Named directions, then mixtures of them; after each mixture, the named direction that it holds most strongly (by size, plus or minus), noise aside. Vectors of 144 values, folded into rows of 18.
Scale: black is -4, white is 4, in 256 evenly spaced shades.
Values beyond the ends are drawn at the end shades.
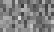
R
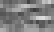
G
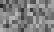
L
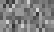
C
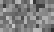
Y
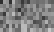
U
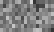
Y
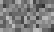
Y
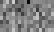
C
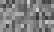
C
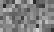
Y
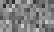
C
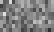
U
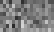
U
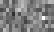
U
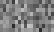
R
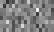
C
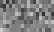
L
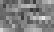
G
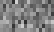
C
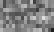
Y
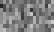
L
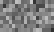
Y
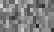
L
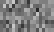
C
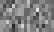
C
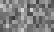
L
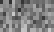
U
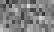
L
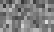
U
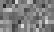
C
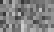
U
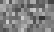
L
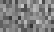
R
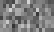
C
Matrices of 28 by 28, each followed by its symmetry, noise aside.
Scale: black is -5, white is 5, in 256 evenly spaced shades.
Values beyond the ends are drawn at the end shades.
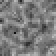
symmetric.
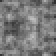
mirrored top to bottom.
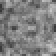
mirrored top to bottom.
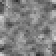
same after a half turn.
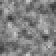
same after a half turn.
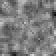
symmetric.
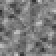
same after a half turn.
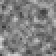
symmetric across the other diagonal.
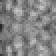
mirrored top to bottom.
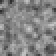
symmetric.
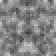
mirrored left to right.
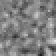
antisymmetric.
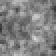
mirrored top to bottom.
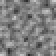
same after a half turn.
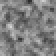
no symmetry.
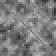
symmetric across the other diagonal.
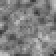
symmetric.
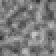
symmetric.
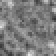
symmetric across the other diagonal.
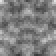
mirrored left to right.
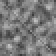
symmetric across the other diagonal.
